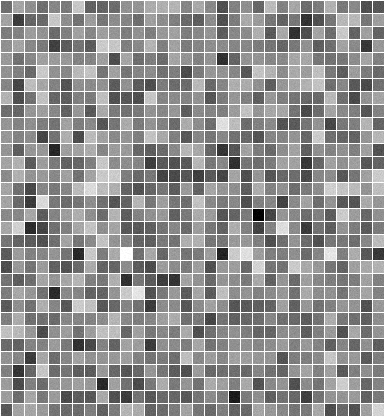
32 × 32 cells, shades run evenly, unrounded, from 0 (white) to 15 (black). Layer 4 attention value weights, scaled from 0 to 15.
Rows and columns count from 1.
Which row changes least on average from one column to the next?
25
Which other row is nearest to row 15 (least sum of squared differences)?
28
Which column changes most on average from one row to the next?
7
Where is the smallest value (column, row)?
11, 20
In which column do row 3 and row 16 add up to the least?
4
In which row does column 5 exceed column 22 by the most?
21
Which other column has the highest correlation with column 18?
29
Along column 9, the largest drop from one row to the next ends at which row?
31
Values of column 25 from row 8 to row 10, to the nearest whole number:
8 8 10
